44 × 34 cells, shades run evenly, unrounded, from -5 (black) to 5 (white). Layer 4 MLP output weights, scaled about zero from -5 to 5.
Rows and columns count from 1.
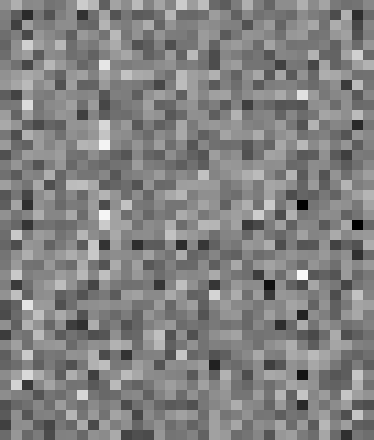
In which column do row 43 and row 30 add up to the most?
20
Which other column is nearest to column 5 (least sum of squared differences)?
34
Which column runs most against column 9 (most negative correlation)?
21
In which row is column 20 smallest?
37
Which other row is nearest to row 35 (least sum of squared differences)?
4
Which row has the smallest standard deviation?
17
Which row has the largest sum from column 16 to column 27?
18
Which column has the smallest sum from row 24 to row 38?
1
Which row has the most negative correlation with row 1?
32
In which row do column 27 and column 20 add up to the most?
30
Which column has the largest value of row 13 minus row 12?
10
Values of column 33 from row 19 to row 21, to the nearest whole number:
0 1 0
